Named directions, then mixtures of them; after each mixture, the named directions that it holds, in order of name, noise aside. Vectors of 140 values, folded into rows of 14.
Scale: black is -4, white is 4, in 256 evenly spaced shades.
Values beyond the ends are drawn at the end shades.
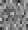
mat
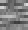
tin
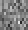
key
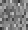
mat.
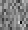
key, mat.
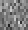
key.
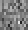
key.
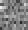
key, mat, tin.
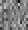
key, mat.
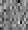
key, mat.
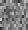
mat.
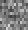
key, mat, tin.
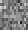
key, mat, tin.
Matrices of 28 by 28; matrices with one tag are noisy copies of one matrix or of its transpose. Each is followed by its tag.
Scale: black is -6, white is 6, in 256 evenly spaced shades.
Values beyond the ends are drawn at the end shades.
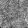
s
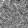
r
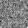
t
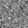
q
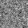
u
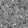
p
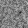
u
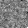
t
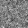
u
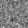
u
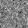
u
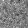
r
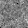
s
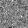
p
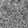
r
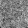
s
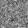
u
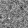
q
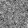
p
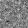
q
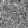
r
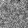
r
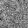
r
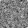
t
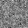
p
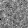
r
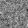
p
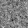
u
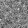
q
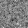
u
